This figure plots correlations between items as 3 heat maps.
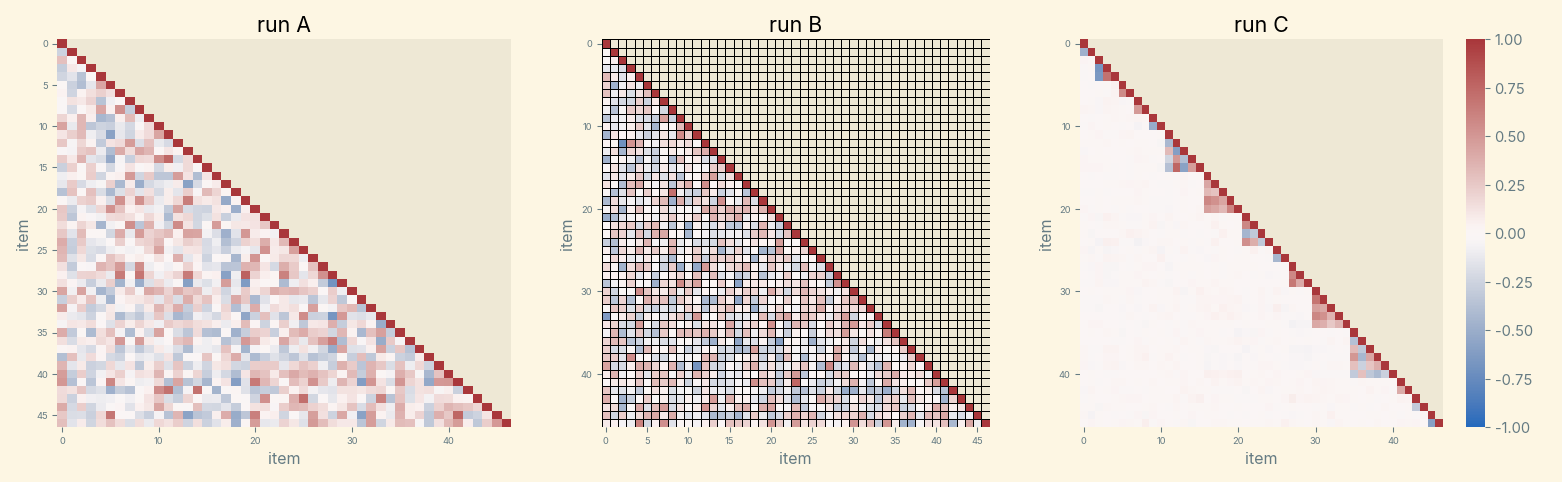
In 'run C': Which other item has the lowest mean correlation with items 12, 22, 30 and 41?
13
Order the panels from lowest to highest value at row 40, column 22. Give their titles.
run C, run A, run B
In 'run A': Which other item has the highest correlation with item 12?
22
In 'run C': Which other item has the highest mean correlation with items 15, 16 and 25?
12
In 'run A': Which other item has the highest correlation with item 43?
25
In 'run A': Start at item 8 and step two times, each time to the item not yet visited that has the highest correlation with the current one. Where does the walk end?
19
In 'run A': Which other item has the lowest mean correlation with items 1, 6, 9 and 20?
33
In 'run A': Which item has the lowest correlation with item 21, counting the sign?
11
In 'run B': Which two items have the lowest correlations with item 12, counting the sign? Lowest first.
2, 31
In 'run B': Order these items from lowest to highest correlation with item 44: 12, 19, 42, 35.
42, 35, 19, 12
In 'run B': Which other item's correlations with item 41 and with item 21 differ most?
23
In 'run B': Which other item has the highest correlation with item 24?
21
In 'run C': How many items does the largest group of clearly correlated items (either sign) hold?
6
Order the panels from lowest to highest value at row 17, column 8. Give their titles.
run A, run B, run C
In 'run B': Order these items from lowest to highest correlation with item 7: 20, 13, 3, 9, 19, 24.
3, 24, 13, 20, 19, 9
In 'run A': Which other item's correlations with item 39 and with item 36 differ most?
28
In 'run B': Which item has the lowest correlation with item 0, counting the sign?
33
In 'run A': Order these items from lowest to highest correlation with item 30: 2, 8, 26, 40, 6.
8, 6, 26, 40, 2
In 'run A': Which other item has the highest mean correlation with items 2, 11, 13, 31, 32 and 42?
14
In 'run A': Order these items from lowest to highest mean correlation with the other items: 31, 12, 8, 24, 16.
31, 16, 8, 12, 24
